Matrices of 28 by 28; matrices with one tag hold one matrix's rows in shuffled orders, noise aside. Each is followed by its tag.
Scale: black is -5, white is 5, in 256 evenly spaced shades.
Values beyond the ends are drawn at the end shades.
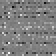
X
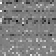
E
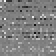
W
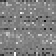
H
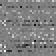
W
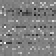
W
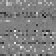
H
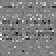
E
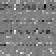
H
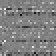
W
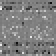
E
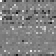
E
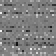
E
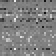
H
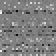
E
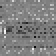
W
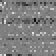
W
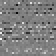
E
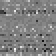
H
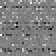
E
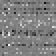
X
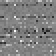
H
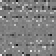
E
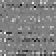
W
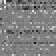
W
